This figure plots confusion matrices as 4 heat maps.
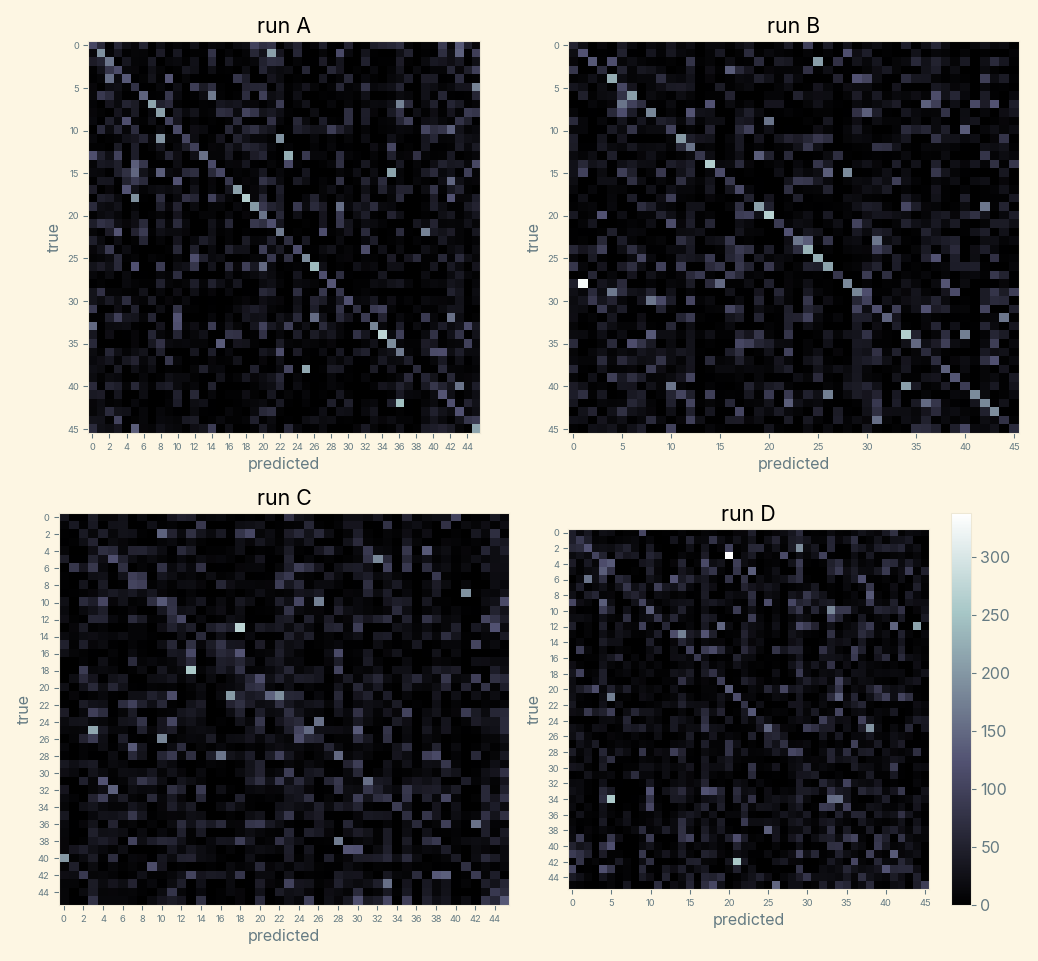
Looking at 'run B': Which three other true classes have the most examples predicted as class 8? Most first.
30, 34, 38
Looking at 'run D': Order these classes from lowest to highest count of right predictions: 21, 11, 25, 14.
14, 11, 21, 25
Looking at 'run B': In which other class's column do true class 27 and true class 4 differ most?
29
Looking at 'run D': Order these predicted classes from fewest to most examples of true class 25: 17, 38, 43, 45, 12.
12, 45, 43, 17, 38
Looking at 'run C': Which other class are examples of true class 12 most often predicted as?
43
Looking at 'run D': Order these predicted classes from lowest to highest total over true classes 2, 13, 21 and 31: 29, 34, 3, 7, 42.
3, 7, 34, 42, 29
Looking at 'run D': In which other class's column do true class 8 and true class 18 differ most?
38
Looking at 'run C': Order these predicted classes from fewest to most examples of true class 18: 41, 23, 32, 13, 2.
41, 32, 23, 2, 13
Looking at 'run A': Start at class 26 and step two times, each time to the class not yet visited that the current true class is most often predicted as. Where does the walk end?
29
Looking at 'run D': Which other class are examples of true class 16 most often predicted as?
36
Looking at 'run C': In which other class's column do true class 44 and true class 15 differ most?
42
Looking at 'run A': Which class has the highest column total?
20
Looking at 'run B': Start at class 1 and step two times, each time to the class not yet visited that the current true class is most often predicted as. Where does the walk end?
15
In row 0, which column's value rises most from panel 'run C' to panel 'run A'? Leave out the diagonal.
43
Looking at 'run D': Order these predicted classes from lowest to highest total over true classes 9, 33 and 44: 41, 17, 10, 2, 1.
2, 1, 41, 10, 17
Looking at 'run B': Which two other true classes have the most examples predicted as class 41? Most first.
7, 20
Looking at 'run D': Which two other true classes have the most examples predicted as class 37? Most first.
6, 24
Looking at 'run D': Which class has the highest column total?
29
